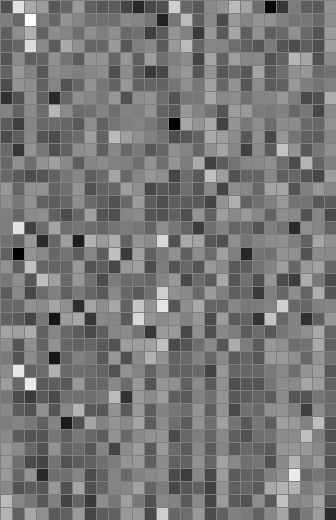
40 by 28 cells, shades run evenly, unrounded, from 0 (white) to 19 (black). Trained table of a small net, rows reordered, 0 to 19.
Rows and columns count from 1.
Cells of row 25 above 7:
25
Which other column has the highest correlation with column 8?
22
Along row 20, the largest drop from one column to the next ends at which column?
3
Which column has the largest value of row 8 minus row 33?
27
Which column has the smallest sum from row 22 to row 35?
14
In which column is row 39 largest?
8
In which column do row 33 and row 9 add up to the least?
5
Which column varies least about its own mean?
9
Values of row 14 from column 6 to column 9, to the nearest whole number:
10 9 12 11
